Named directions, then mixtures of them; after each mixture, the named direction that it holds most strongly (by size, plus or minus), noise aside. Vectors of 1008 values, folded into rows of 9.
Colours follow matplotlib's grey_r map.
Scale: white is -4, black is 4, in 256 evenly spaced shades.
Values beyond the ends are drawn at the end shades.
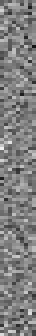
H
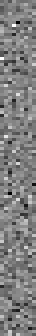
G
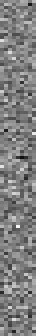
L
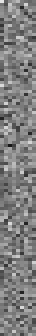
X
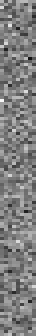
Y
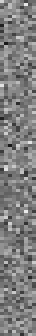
X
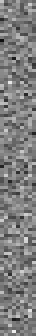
L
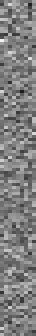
L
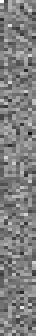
X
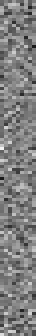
H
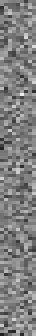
H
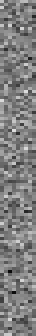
Y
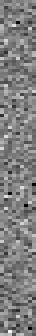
G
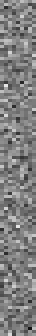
L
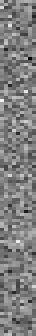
Y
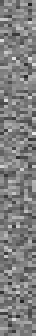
L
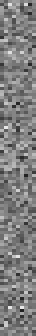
X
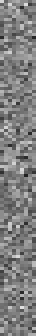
X
